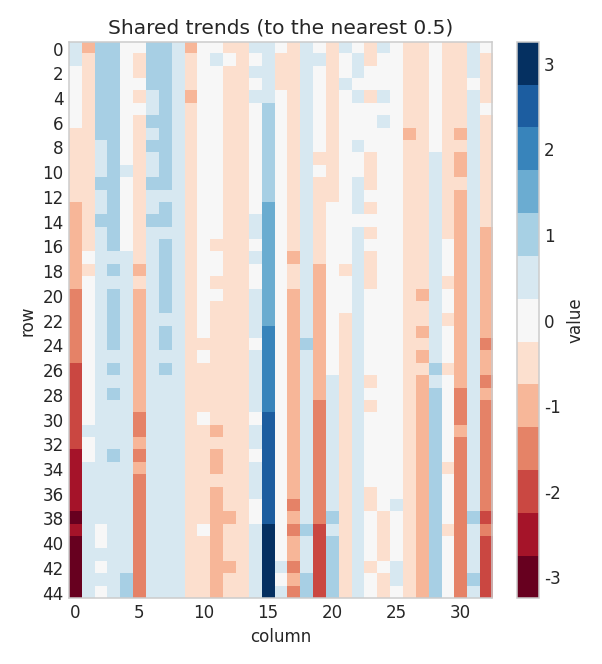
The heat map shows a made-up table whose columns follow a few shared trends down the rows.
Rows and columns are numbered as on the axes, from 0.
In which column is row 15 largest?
15
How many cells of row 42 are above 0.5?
3
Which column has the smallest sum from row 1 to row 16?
30
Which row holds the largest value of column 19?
1
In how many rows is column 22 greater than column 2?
4
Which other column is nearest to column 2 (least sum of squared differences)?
6
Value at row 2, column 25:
0
